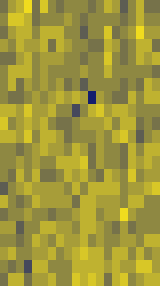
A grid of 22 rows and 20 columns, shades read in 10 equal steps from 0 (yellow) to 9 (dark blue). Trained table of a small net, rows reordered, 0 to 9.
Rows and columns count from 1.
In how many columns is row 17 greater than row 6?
7
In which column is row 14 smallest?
17
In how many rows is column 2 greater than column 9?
8
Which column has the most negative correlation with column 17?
2
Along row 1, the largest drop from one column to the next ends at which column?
6
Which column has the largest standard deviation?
12
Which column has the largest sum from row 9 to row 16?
18
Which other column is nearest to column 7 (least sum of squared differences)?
13
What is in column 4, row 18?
4
